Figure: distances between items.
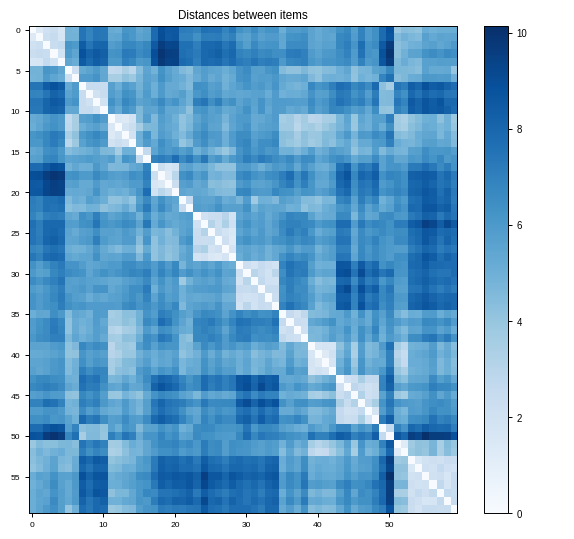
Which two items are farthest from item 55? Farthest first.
50, 24
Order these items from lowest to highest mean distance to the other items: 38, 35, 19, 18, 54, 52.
52, 35, 38, 54, 19, 18
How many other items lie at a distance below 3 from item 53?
6
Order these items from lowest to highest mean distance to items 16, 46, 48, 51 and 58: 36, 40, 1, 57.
40, 57, 1, 36
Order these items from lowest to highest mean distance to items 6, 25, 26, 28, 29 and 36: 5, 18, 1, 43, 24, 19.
24, 5, 19, 18, 1, 43
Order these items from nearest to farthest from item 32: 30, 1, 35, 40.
30, 40, 1, 35
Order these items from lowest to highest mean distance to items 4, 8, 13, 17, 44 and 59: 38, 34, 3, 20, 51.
51, 38, 20, 3, 34
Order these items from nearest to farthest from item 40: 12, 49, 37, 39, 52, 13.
39, 52, 12, 13, 37, 49
